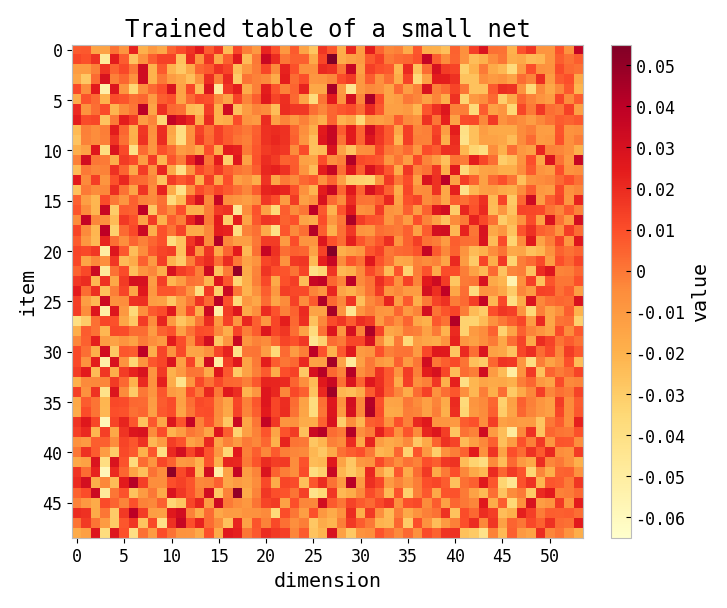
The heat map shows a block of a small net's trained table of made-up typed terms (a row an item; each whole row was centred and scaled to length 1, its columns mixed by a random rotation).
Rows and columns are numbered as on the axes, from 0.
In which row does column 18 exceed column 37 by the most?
27
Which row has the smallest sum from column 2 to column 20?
16
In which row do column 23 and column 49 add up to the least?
37
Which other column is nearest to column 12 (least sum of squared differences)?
36
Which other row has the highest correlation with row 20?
1
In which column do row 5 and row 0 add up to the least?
25
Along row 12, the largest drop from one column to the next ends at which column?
41
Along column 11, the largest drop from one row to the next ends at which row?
8
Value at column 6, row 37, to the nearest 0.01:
0.01
